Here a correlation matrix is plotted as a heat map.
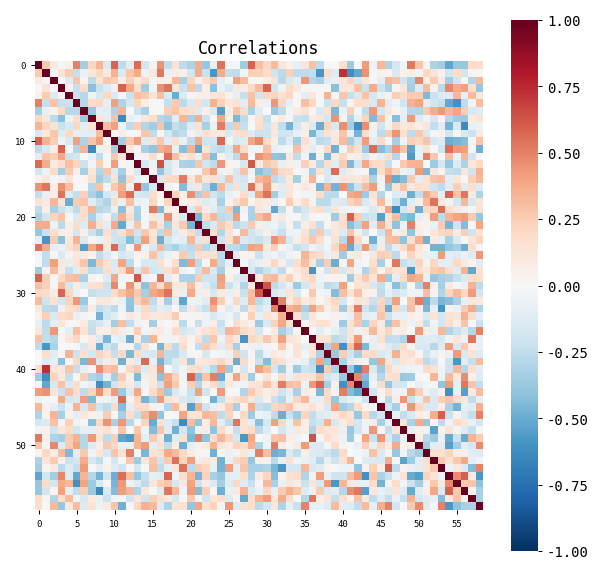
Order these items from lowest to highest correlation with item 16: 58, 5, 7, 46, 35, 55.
46, 7, 58, 5, 35, 55
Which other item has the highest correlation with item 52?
18
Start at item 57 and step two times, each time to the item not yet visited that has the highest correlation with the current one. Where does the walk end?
49
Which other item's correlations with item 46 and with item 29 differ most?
53
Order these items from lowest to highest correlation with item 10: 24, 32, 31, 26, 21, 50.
32, 26, 31, 50, 21, 24
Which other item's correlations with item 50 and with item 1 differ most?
23
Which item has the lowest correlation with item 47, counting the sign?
19
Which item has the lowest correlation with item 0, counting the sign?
54
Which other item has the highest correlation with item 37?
42
